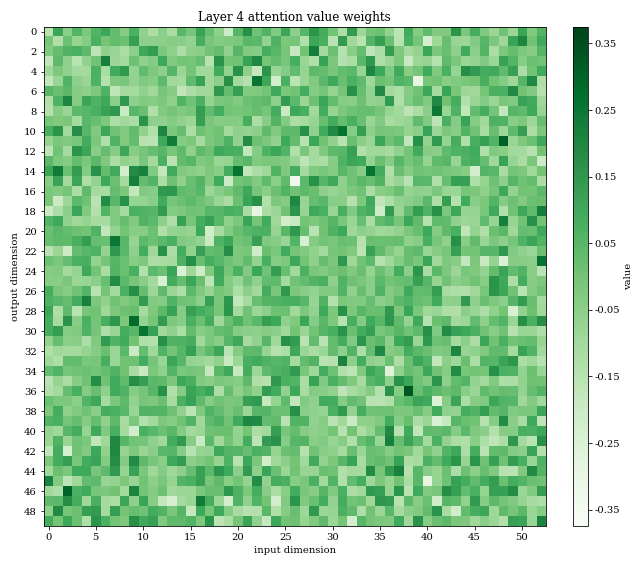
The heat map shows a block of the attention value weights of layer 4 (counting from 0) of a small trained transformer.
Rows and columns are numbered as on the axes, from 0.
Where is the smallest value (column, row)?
26, 15
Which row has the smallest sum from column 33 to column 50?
23
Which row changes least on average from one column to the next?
16
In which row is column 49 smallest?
28
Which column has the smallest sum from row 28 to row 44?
27
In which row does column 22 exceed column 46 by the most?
39
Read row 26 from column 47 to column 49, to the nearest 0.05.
0.15 0.1 0
